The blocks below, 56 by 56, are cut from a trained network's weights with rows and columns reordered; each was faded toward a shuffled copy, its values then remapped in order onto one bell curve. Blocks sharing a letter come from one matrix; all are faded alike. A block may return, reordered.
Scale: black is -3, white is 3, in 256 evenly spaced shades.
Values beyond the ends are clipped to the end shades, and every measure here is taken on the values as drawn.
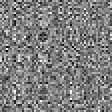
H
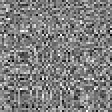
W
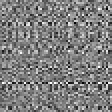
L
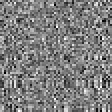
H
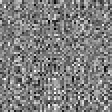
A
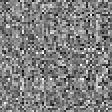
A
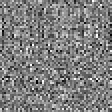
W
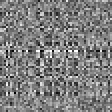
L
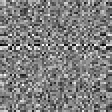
L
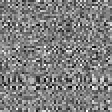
L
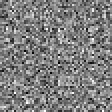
W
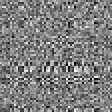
L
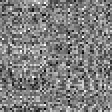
H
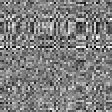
L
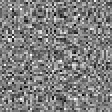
A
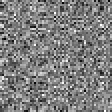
A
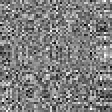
H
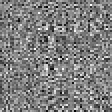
A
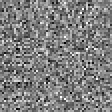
W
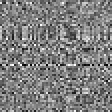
L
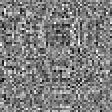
H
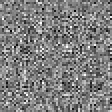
H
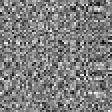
W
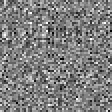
W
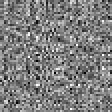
H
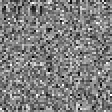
W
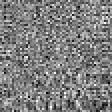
H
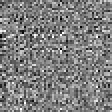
A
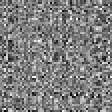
A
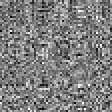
A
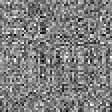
W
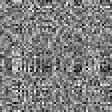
W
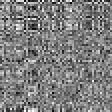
L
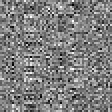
H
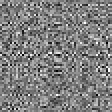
L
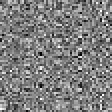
H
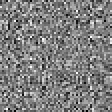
W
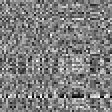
L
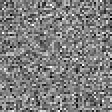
W
